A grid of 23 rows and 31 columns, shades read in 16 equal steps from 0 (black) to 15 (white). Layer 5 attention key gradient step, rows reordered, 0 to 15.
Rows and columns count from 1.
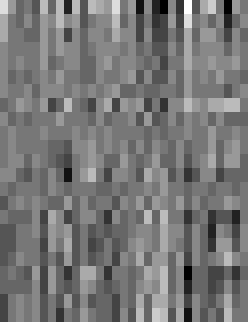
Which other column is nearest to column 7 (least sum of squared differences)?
19
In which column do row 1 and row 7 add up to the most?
24
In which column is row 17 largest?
21
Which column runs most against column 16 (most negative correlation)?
7
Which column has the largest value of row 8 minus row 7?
29
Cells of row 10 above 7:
8
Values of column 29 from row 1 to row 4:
0 2 4 6
